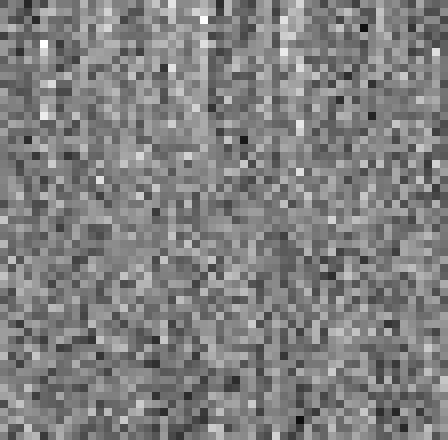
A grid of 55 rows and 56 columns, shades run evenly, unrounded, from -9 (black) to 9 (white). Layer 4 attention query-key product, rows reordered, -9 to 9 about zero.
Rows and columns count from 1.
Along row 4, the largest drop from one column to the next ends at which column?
46
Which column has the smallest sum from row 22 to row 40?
36
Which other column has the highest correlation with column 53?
19
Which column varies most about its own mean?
38
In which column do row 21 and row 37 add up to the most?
31
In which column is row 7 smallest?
3
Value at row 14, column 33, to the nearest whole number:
4
